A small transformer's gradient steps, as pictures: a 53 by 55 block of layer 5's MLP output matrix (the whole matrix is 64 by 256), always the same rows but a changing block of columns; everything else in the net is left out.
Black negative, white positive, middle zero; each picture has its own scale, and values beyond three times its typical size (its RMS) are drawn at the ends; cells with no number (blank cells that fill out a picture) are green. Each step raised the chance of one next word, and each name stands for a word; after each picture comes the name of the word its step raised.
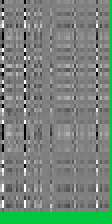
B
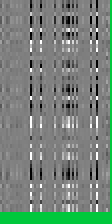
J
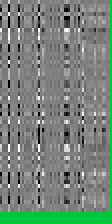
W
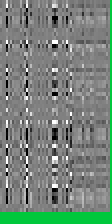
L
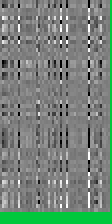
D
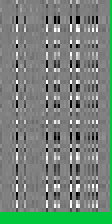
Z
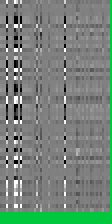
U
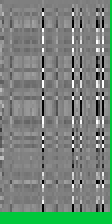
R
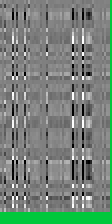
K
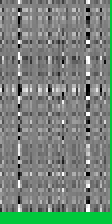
J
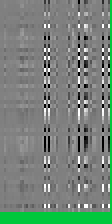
B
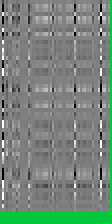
J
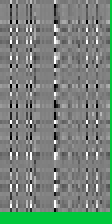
Z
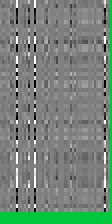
L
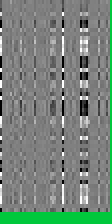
R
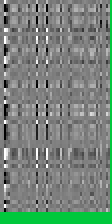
W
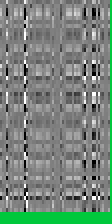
K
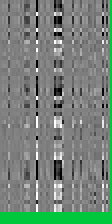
J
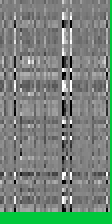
R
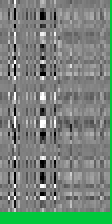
K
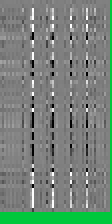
D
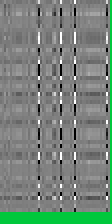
K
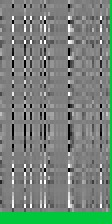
D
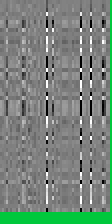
R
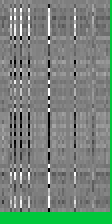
D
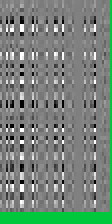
Z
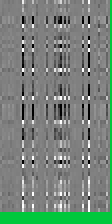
U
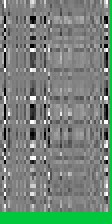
U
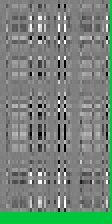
D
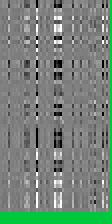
D
